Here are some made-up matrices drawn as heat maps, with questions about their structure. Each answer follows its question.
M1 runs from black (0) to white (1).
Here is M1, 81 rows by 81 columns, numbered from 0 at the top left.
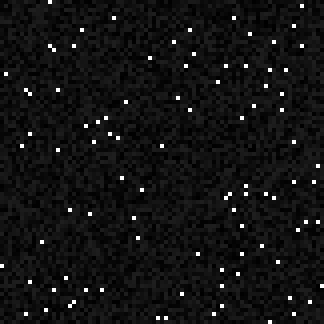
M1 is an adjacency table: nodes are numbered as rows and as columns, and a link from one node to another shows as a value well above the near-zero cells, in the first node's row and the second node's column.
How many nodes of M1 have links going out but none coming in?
4
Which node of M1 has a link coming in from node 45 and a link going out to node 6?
node 78
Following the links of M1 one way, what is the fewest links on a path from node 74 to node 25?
2
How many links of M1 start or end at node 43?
1
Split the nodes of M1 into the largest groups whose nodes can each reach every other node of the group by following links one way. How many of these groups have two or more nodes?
10
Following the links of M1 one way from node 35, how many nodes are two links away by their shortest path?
3
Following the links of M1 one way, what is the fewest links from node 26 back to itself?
7
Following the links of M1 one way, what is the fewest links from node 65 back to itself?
4
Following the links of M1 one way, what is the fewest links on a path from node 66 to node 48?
4
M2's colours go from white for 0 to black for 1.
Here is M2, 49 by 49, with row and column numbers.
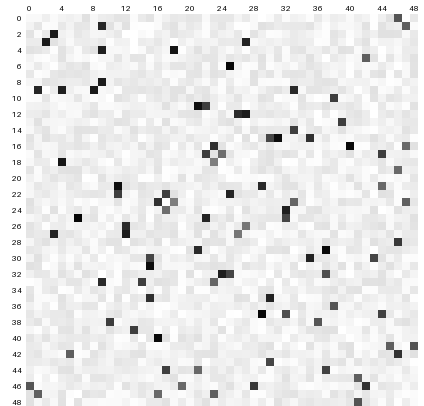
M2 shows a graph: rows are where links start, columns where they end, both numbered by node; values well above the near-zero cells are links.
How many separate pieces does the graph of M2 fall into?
11
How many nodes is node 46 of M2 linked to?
4
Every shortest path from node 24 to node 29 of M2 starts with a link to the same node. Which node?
node 32
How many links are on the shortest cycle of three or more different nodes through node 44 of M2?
4
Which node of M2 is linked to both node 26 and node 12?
node 27
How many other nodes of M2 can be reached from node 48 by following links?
2
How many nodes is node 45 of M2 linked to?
1
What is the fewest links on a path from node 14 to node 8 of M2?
3
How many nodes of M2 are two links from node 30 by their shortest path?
1
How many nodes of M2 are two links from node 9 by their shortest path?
4
